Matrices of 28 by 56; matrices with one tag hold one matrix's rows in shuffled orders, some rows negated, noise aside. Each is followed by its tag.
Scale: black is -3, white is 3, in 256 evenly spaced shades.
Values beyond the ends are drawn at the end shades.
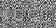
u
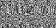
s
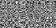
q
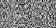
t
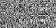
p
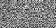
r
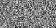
t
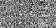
p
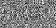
r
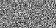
t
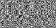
s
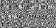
s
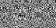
t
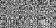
p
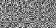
s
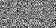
r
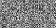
r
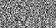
q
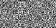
t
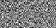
s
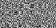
s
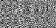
s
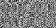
s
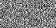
u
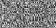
r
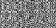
s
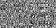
p
